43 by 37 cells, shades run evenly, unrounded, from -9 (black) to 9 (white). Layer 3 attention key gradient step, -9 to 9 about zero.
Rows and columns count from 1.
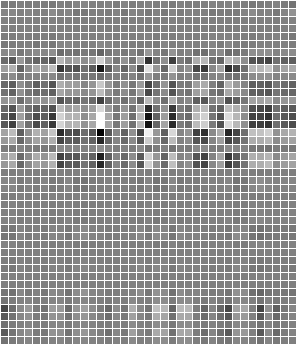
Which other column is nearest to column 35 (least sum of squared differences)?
6
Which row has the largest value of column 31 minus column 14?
39
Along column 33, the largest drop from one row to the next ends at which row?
14
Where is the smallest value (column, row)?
13, 17
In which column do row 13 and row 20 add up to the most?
19
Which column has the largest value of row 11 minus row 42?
29
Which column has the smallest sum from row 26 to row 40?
33
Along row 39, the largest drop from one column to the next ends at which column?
22
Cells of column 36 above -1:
37
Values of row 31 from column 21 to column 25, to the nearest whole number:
0 0 0 0 0
